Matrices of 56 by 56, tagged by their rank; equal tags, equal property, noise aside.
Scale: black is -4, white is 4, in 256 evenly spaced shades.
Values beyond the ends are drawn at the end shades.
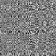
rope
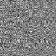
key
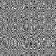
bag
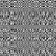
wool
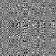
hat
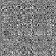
key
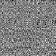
key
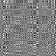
wool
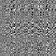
hat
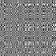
wool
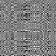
wool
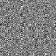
key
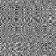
rope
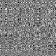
rope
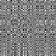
wool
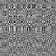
wool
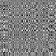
wool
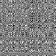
rope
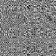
key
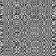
wool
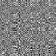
rope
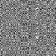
bag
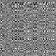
wool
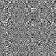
bag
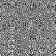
bag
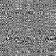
bag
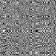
hat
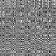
hat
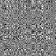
hat
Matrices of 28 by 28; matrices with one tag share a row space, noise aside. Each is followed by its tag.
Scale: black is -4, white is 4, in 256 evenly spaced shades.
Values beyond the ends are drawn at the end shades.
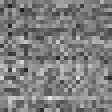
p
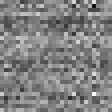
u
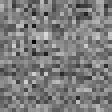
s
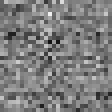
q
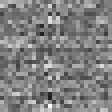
q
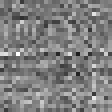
u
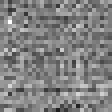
p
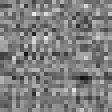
s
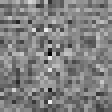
q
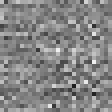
u
